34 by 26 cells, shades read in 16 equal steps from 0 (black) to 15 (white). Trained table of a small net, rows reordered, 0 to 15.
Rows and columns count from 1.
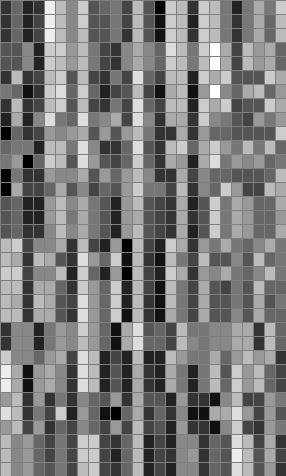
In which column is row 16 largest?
20
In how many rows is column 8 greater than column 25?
27
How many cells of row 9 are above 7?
14
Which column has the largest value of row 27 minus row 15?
1
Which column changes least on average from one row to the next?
13
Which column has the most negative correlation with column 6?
4
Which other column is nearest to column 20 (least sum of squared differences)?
6
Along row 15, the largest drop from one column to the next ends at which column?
18
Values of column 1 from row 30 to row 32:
13 9 11
